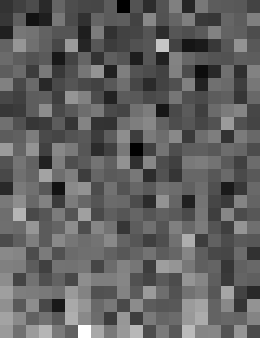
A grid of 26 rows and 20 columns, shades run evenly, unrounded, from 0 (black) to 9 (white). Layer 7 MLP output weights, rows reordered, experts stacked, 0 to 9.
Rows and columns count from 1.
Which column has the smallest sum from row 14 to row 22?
18
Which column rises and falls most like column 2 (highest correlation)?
13
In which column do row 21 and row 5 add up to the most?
14
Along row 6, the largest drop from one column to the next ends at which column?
9
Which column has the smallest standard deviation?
17
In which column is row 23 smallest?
20
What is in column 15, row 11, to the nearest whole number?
2
